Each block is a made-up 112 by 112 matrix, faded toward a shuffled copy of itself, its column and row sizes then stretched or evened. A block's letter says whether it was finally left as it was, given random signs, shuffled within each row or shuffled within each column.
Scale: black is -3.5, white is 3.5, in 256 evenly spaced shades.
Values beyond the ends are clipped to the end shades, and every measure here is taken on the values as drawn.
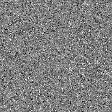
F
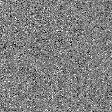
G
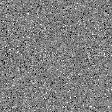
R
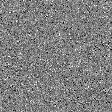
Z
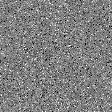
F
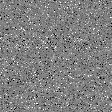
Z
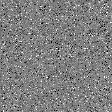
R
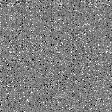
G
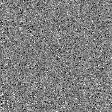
R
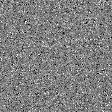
Z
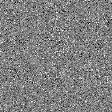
R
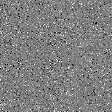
G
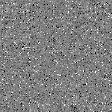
G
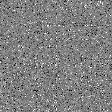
R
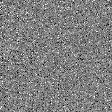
F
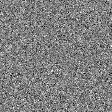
Z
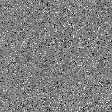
G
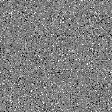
G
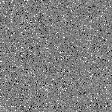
G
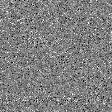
Z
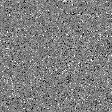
R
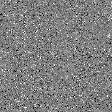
R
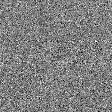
Z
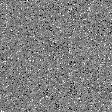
F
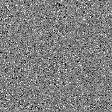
R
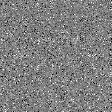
G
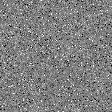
Z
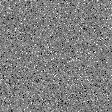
Z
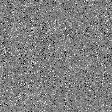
R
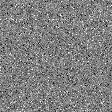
Z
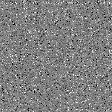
R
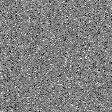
F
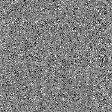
R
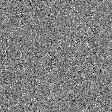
R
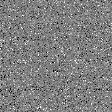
R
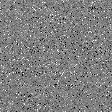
Z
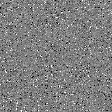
G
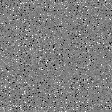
G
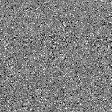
G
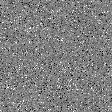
Z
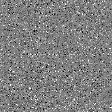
R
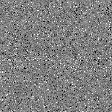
G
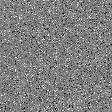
F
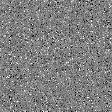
R
